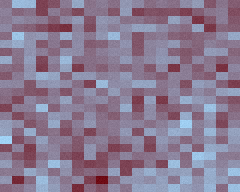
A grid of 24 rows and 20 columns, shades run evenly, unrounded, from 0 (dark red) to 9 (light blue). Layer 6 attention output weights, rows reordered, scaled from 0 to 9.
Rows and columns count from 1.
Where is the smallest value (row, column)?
23, 9
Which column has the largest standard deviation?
4
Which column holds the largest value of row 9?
6
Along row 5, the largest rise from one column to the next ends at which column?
2
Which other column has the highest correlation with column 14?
12
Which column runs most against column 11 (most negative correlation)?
20
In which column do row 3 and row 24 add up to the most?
15
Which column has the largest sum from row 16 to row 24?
18
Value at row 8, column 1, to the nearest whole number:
7
